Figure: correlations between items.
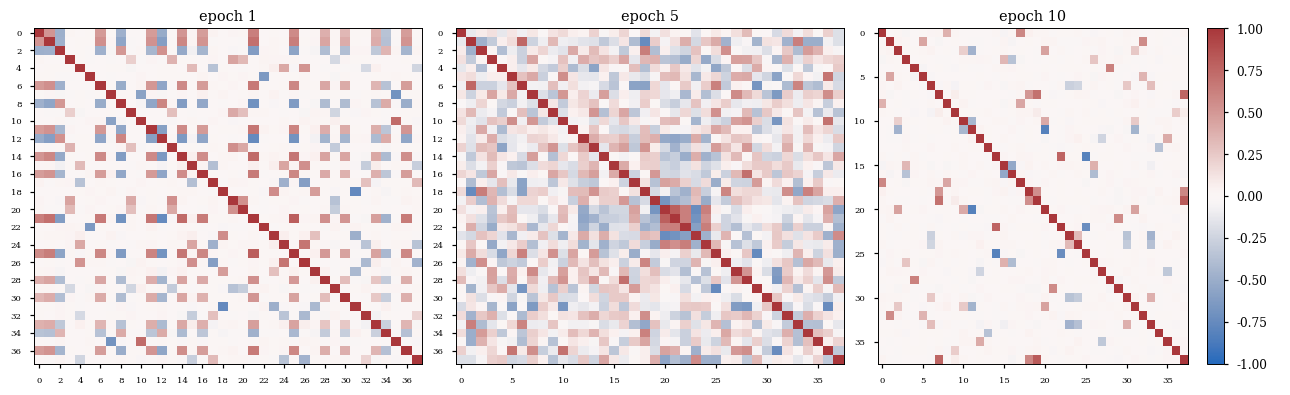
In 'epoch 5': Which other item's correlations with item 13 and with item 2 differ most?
16
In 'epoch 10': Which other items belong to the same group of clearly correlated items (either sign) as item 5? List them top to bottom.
1, 32
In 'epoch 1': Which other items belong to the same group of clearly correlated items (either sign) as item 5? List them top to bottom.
22
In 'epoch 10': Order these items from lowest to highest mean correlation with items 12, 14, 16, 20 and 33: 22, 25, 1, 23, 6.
25, 23, 1, 6, 22
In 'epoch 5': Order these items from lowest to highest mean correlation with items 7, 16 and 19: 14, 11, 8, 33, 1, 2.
2, 11, 8, 1, 33, 14
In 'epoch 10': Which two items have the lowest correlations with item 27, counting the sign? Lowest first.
35, 12
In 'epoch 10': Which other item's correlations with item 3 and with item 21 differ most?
29
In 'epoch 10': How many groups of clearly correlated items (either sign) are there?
12
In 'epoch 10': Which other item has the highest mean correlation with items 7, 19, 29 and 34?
37
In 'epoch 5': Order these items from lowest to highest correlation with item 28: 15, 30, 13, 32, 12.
30, 15, 12, 32, 13
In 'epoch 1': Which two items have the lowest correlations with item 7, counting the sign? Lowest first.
35, 10
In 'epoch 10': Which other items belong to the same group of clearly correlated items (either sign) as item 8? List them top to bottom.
0, 17
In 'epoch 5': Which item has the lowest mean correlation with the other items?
31
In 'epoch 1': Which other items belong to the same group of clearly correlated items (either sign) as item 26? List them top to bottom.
4, 15, 17, 24, 32, 37
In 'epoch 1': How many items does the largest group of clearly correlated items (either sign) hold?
16
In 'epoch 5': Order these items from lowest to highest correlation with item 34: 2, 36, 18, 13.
36, 13, 2, 18
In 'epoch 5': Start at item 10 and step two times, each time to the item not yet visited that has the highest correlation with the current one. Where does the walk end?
5
